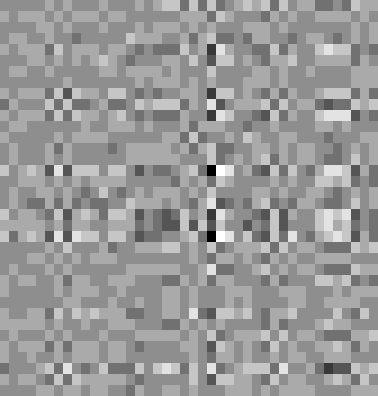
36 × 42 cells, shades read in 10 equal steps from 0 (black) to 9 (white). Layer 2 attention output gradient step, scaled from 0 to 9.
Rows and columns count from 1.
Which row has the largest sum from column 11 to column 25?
34
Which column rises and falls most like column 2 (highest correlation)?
17
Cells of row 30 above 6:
1
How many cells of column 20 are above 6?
4
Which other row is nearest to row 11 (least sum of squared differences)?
5
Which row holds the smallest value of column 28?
21
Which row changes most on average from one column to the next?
22
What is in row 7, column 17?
6
